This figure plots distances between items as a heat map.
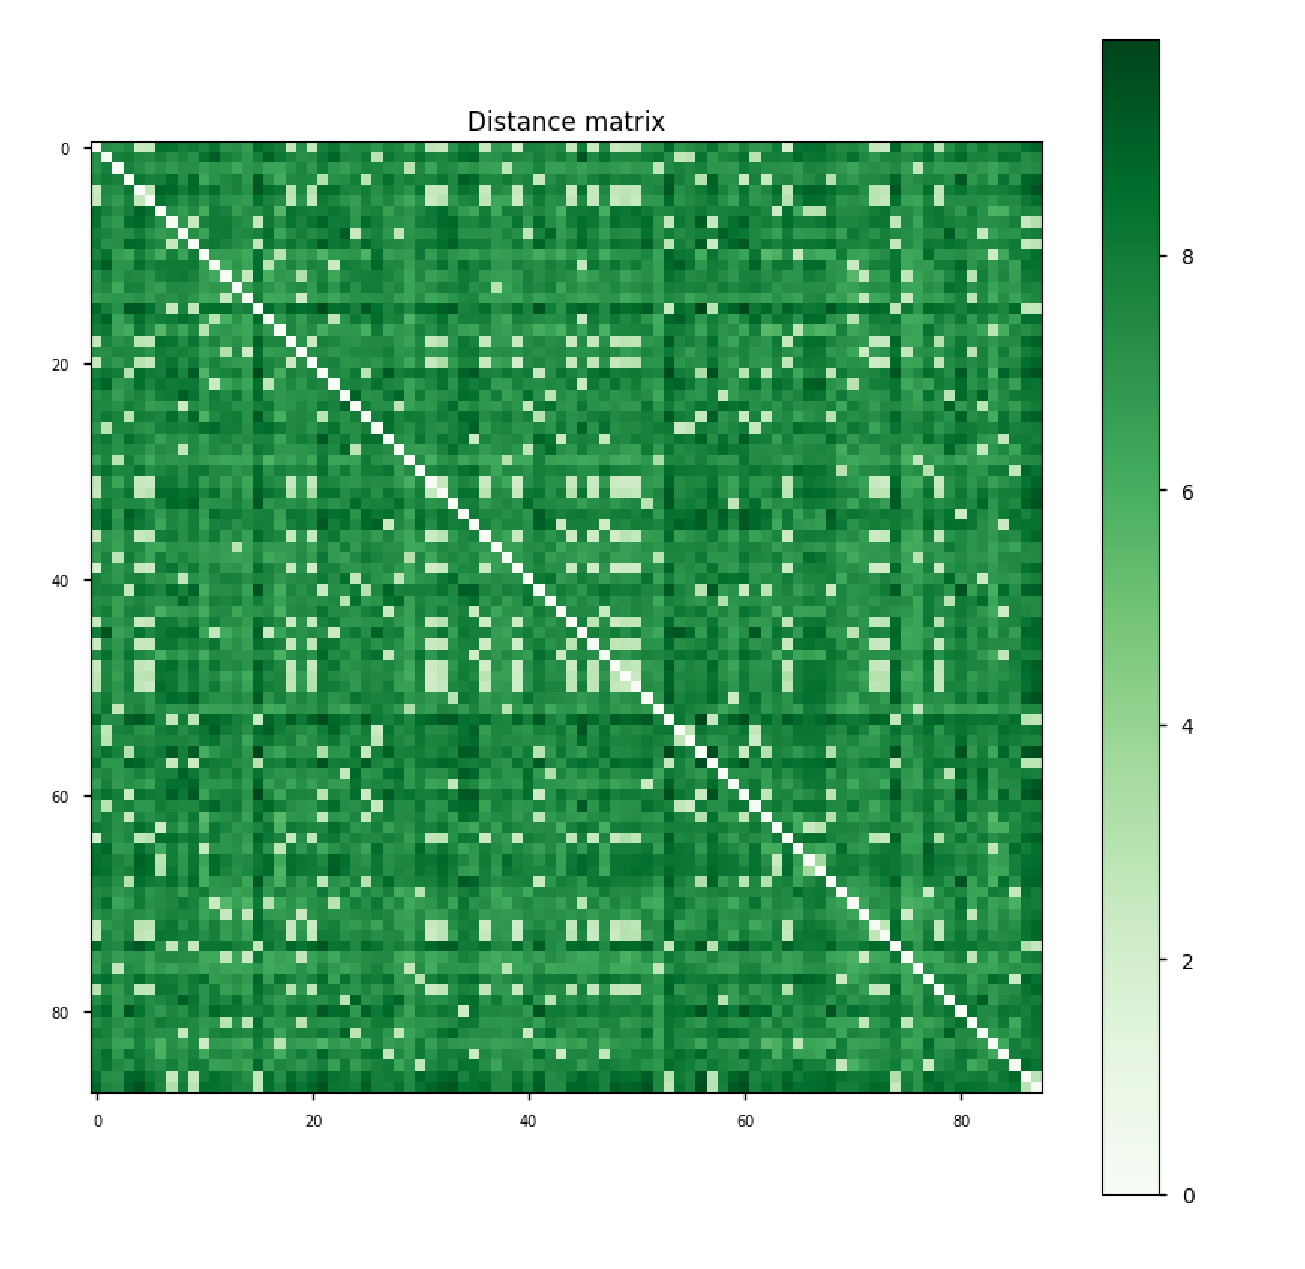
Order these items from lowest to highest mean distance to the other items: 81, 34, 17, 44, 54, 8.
44, 17, 81, 8, 54, 34
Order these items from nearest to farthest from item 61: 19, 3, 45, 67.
19, 3, 67, 45
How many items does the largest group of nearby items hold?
18
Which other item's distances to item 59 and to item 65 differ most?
51
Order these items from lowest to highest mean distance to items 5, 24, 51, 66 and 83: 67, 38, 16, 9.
67, 38, 16, 9
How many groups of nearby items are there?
16
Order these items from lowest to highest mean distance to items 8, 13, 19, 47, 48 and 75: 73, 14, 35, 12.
14, 12, 73, 35
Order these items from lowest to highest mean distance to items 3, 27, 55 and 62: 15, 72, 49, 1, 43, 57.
43, 1, 72, 49, 57, 15
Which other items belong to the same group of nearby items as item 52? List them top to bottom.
2, 29, 38, 76
